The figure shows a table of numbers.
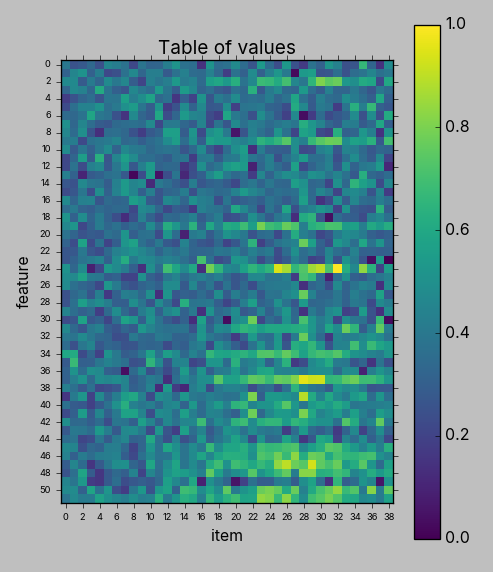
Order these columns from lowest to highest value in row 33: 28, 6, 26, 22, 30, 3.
26, 6, 22, 3, 30, 28
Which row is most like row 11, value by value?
15
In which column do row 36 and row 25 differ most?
31
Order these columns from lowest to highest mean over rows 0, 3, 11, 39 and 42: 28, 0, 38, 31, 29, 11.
0, 38, 11, 29, 31, 28
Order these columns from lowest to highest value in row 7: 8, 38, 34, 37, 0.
38, 8, 34, 0, 37
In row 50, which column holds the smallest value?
7
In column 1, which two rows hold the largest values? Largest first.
35, 34
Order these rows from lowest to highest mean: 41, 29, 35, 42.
29, 35, 41, 42
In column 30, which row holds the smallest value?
16
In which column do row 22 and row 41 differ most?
28
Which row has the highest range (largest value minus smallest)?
24
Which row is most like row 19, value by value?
45
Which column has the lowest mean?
3
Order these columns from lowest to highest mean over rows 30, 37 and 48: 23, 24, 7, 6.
6, 7, 23, 24
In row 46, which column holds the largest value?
27
